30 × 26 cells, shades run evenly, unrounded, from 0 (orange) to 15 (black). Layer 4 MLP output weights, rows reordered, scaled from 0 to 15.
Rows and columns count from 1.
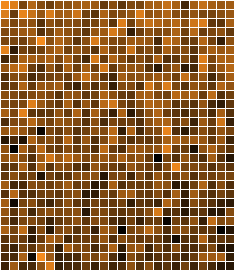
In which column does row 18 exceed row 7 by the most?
18
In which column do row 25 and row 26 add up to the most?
14
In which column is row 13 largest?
15
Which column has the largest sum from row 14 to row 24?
26
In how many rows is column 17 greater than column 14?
12
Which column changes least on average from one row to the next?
7
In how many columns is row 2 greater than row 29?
6
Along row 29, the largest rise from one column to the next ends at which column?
4
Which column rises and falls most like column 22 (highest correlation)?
20
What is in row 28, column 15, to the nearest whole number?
6
